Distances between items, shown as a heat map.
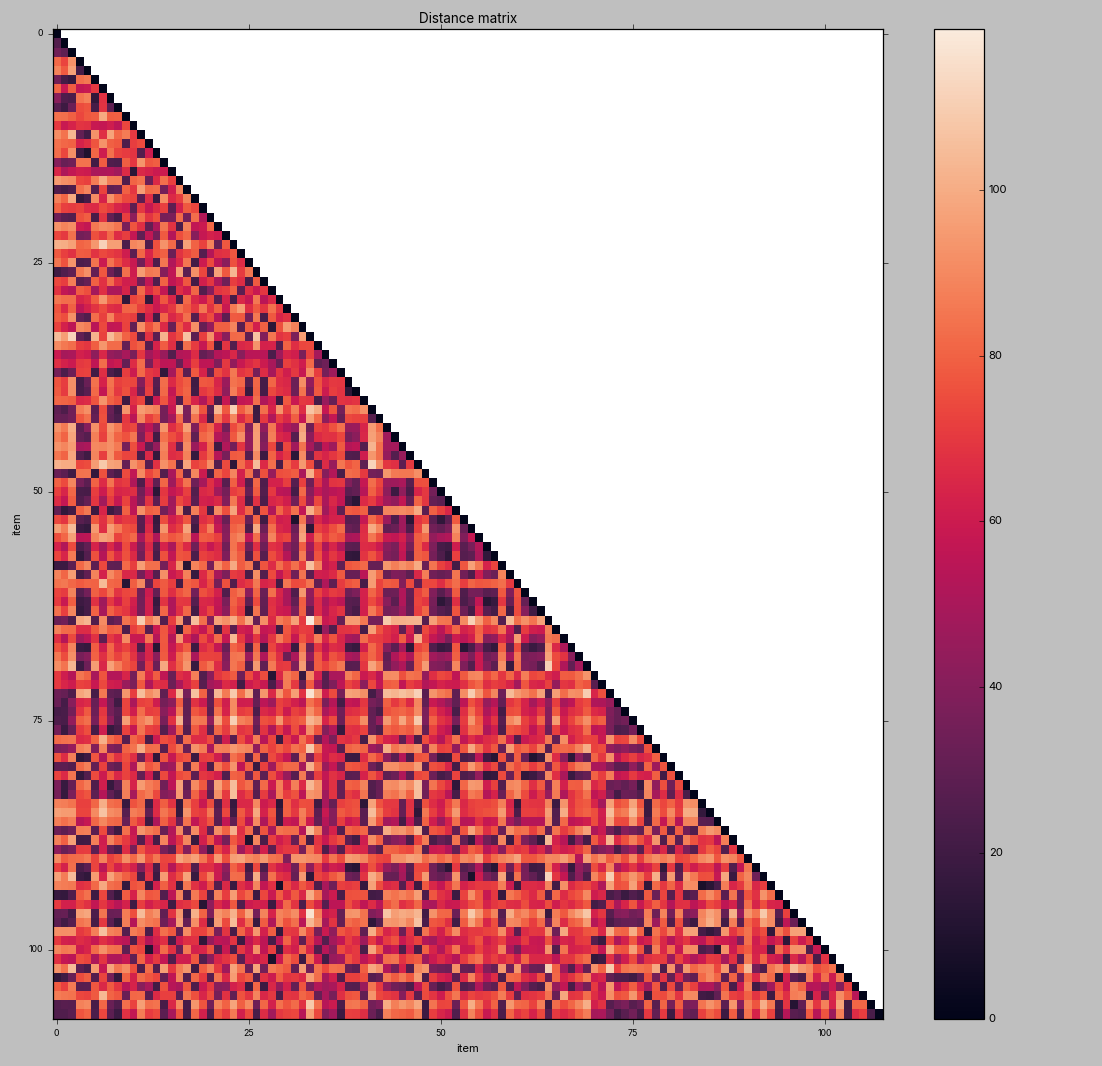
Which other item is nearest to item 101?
28
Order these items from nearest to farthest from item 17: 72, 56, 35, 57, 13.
72, 35, 56, 57, 13
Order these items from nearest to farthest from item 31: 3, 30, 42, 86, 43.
3, 43, 86, 30, 42
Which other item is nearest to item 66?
6
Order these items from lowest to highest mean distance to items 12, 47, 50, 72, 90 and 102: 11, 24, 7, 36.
36, 11, 7, 24
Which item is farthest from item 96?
33
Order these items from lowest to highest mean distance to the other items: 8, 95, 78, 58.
8, 95, 58, 78
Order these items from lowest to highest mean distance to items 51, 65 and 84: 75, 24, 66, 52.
24, 66, 52, 75
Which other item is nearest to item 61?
81
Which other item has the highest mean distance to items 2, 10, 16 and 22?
90
